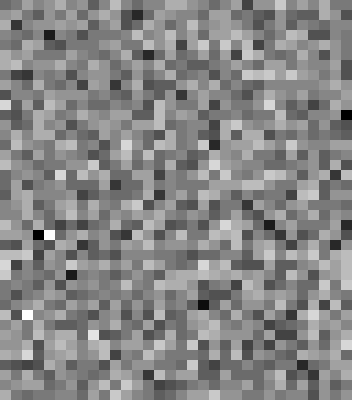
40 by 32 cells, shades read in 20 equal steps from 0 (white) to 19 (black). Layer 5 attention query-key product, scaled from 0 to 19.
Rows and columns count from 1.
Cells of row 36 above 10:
8
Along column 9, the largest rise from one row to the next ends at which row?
32
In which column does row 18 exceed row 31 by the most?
31
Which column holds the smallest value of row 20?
29
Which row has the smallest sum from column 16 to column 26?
28
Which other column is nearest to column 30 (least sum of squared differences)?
10
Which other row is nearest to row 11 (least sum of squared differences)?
38
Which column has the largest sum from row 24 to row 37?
4
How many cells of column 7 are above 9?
14
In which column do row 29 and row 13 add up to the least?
15
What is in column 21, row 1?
9
